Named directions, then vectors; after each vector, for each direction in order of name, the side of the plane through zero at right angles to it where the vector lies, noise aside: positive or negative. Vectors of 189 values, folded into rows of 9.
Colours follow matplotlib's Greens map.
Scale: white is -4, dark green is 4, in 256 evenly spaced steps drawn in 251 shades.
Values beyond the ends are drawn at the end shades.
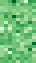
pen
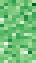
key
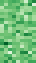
negative, positive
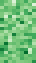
negative, negative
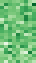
positive, negative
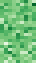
positive, negative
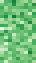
positive, positive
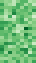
negative, negative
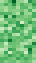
positive, positive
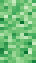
negative, negative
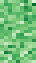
positive, negative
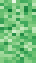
negative, negative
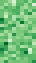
negative, negative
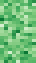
negative, positive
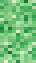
positive, negative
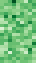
positive, positive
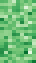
negative, negative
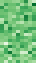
positive, negative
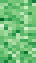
negative, positive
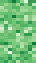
negative, positive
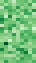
negative, negative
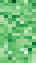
positive, positive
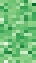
positive, negative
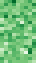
positive, positive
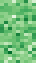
positive, negative
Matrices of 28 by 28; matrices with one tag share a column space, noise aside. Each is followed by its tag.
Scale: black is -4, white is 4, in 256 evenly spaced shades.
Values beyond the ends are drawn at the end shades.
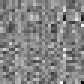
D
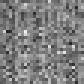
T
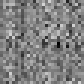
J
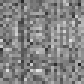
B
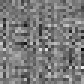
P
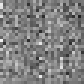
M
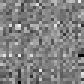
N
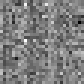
M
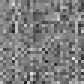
D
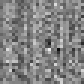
B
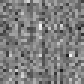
N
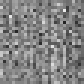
M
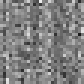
N
